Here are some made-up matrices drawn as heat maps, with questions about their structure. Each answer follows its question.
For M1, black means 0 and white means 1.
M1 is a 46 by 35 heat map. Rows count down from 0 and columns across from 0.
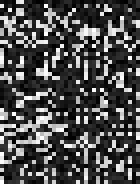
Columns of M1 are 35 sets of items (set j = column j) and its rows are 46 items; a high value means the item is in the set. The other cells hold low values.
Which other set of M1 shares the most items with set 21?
11
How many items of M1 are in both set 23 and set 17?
2
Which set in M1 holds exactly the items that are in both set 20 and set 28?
22
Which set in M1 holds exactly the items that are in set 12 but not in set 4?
3
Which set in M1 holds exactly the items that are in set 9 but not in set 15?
10
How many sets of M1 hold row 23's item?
9
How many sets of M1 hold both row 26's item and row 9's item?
1
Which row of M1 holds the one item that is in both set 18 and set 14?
13
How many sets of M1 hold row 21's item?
2
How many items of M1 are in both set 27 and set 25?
1
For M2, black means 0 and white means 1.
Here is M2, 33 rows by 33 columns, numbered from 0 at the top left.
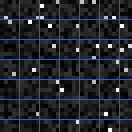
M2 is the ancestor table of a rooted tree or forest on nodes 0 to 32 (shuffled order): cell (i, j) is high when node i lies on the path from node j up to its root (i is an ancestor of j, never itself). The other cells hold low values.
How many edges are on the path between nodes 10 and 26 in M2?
4
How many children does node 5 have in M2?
2
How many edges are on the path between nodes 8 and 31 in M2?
2
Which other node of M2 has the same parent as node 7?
2
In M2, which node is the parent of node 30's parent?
6
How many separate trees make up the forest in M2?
11
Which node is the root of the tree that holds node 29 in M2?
22
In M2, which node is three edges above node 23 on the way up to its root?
0
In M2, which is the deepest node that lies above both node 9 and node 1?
4
